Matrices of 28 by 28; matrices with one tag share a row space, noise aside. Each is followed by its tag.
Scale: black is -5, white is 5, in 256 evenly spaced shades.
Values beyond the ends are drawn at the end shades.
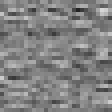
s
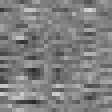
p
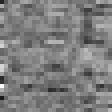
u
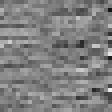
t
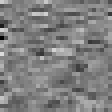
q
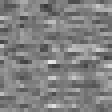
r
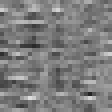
p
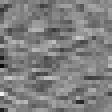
q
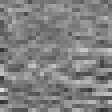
s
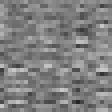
s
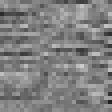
t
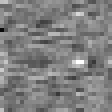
q
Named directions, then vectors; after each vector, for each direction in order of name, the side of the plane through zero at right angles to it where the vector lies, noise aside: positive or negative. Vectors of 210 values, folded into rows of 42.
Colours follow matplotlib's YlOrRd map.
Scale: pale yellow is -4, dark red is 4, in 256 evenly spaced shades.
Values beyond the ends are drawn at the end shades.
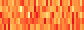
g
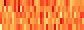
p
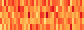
negative, positive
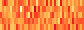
positive, positive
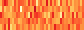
positive, positive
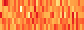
positive, positive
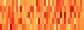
negative, negative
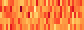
negative, negative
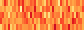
positive, positive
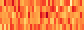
negative, positive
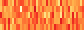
positive, positive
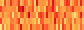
negative, positive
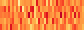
negative, negative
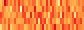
positive, positive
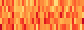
positive, negative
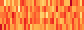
positive, negative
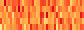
negative, positive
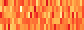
positive, positive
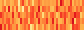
positive, negative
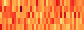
negative, negative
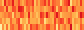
negative, positive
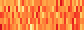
positive, negative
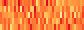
positive, positive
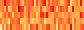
negative, positive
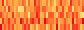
positive, negative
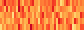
negative, positive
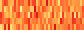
positive, positive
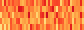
negative, positive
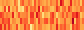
positive, negative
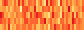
positive, positive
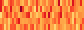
negative, negative
